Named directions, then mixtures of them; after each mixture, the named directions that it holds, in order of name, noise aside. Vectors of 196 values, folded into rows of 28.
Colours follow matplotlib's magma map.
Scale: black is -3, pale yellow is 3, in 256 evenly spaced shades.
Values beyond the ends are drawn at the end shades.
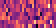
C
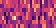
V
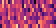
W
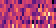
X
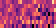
X.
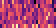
W, X.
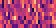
V, W.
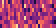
W.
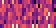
W, X.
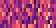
C, X.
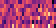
X.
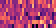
C, X.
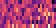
X.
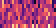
W, X.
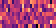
C, W.
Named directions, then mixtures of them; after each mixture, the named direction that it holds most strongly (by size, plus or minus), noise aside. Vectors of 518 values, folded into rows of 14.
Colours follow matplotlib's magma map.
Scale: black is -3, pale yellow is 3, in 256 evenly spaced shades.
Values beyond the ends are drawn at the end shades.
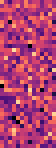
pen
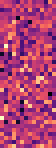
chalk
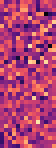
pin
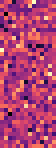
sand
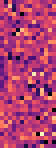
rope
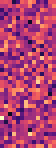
chalk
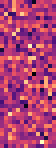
sand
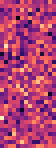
chalk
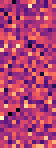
sand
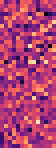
pin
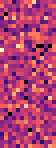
sand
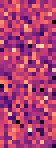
pen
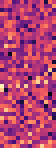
chalk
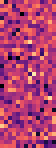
rope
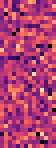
rope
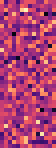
pin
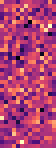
chalk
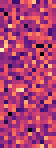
sand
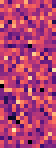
pen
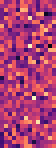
pin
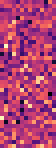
chalk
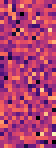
rope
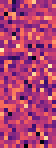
sand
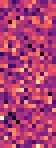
chalk
